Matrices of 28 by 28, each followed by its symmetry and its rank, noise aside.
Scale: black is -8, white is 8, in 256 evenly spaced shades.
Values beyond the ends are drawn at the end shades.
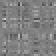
antisymmetric, rank two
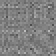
antisymmetric, rank four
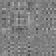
antisymmetric, rank two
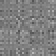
no symmetry, rank two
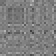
symmetric, rank two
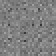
symmetric, rank four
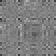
symmetric, rank two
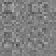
antisymmetric, rank four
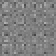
symmetric, rank two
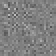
symmetric, rank three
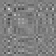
symmetric, rank two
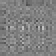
no symmetry, rank three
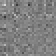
symmetric, rank two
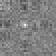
symmetric, rank two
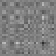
symmetric, rank two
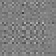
no symmetry, rank two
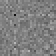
symmetric, rank four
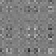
symmetric, rank two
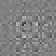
symmetric, rank three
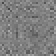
symmetric, rank three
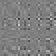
no symmetry, rank two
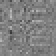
no symmetry, rank three
